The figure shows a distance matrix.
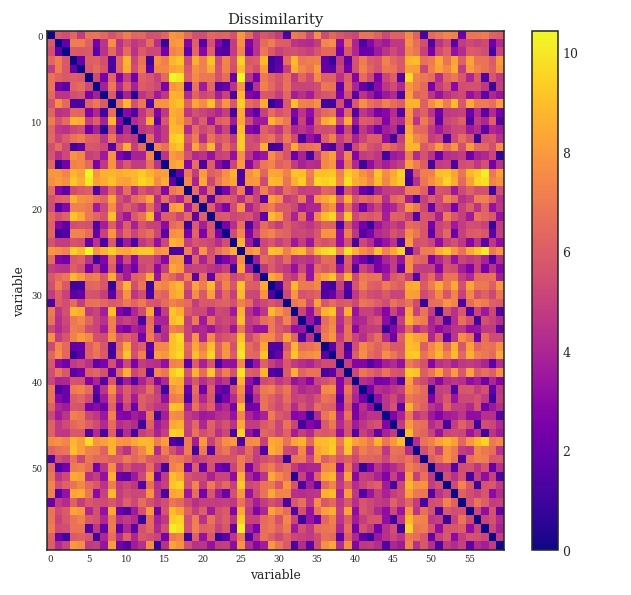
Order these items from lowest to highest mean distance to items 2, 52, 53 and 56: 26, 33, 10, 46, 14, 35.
33, 35, 26, 14, 46, 10
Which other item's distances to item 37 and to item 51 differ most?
32
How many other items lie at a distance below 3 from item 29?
8
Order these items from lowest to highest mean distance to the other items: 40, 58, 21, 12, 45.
40, 58, 45, 12, 21
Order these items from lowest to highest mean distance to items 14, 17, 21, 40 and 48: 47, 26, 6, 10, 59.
59, 10, 47, 26, 6
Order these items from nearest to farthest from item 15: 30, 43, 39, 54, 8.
43, 54, 30, 39, 8
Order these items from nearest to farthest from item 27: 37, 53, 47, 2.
2, 53, 37, 47
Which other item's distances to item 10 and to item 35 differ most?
55
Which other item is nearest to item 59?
14
